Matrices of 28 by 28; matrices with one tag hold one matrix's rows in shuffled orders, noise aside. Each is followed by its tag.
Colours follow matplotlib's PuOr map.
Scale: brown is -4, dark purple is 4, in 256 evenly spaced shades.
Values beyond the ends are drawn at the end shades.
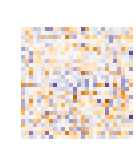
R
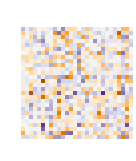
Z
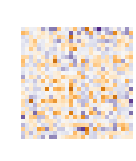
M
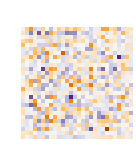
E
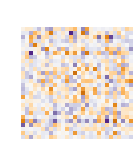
R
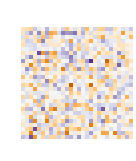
E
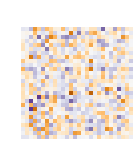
E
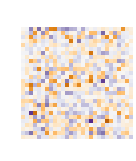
E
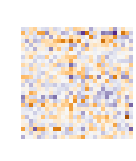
M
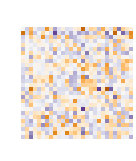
R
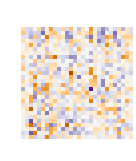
E
